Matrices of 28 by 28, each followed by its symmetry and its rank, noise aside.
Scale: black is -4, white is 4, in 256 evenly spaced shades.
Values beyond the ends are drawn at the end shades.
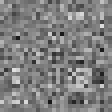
symmetric, rank four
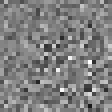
symmetric, rank five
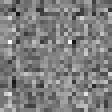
no symmetry, rank five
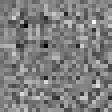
symmetric, rank five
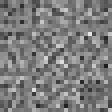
symmetric, rank six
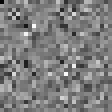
symmetric, rank four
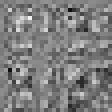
symmetric, rank four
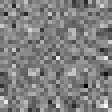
symmetric, rank five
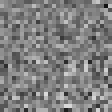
no symmetry, rank five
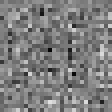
symmetric, rank four
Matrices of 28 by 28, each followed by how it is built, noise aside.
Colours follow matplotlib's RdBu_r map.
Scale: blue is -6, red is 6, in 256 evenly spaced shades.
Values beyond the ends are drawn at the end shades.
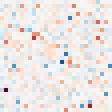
sparse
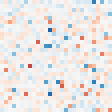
sparse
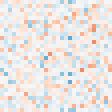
repeating rows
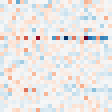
uneven rows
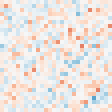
Hankel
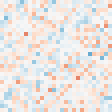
Hankel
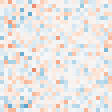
repeating rows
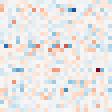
uneven rows
